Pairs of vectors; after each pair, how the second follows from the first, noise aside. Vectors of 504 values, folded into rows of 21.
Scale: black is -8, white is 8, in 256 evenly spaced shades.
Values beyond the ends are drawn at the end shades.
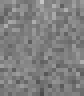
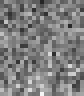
reversed, scaled up.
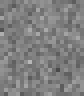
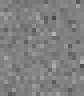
reversed, partly zeroed.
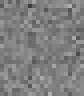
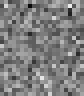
scaled up.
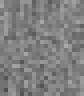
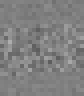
wrapped around, partly zeroed.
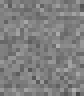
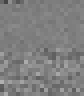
reversed, partly zeroed.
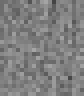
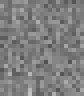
reversed, negated.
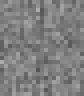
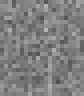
wrapped around, negated.
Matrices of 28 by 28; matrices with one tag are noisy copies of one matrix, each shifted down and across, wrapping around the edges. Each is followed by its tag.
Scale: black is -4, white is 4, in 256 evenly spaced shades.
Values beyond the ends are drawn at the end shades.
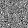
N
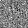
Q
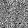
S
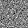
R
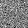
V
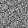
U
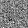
Q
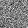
R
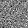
R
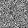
U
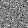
V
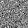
U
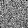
Q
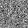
S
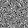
U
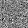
V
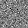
U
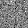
V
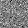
V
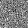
Q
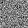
R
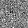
Q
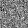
Q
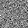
U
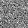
R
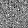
Q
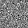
U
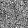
S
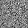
N
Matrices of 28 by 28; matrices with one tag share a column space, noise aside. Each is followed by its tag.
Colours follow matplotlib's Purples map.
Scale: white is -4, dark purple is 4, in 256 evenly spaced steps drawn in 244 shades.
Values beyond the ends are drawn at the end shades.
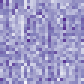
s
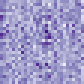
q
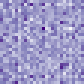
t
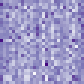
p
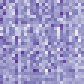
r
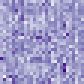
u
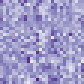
u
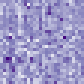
u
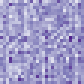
u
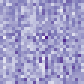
u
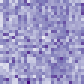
u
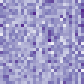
r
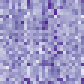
s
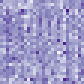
s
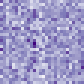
t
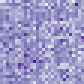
t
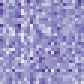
r
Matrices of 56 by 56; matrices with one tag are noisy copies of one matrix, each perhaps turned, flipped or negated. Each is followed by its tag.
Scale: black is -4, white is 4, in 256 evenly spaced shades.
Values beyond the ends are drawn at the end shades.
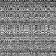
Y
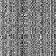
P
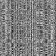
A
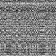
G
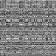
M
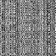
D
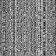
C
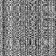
G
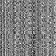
P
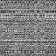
C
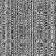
A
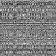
A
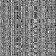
M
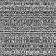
A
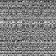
P
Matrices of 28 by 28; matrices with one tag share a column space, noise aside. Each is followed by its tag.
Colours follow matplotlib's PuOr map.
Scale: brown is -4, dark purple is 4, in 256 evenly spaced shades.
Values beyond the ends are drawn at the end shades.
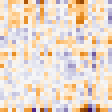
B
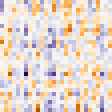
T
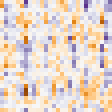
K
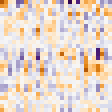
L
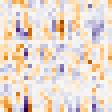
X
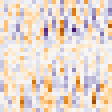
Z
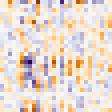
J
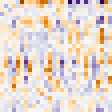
J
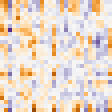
T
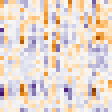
K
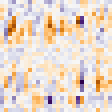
Z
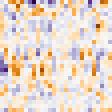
L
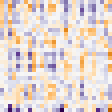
B
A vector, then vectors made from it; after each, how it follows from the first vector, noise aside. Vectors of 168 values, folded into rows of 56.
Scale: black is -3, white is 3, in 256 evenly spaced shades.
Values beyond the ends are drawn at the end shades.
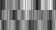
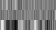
wrapped around, negated, partly zeroed.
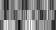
reversed.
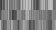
shrunk.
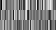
sign-scrambled.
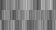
shrunk.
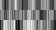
reversed.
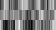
reversed, negated.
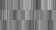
shrunk.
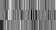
wrapped around, negated, partly zeroed.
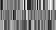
sign-scrambled.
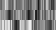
wrapped around.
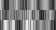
reversed.
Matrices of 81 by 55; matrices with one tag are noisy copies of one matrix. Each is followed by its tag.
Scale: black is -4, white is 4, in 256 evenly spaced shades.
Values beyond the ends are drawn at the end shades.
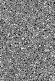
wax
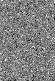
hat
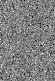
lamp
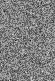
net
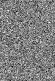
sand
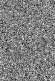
wax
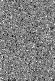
hat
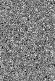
wax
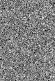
wax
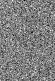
lamp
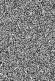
net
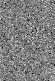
wax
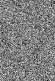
wax
